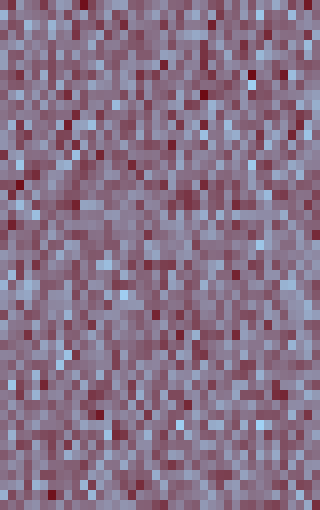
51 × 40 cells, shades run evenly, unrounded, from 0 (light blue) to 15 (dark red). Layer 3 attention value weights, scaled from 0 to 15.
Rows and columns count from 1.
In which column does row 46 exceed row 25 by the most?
20
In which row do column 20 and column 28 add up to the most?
32
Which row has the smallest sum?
22
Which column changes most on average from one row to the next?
3
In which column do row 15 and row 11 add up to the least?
27
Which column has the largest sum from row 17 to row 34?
10
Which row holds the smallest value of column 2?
39
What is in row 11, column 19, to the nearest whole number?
11
